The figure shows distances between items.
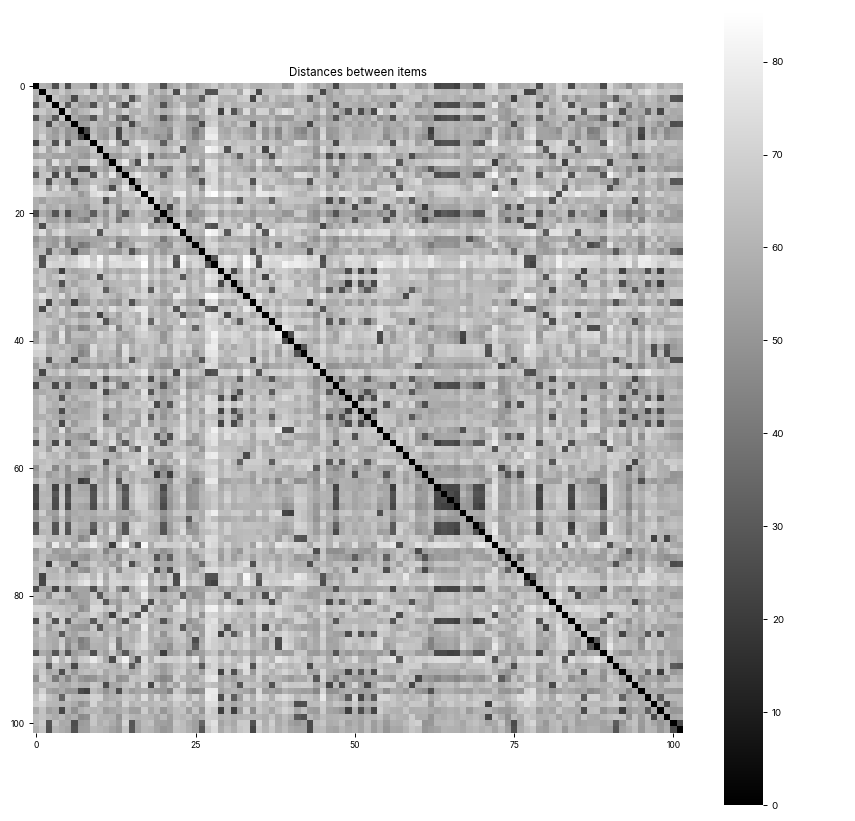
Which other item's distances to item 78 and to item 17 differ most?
28
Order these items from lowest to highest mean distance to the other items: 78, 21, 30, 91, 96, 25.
21, 25, 91, 96, 30, 78
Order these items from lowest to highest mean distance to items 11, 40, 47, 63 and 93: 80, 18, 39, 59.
39, 18, 59, 80
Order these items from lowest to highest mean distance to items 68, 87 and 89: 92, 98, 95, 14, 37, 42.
14, 95, 98, 92, 42, 37
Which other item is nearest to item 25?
87
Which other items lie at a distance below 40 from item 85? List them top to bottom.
10, 23, 30, 36, 80
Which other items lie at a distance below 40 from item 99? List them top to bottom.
41, 42, 71, 97
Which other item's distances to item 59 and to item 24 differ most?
68
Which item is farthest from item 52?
23
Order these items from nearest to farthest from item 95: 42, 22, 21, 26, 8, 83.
8, 21, 26, 42, 83, 22
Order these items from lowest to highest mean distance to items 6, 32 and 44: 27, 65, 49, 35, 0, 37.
37, 49, 0, 65, 35, 27
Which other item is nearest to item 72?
12
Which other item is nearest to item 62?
7
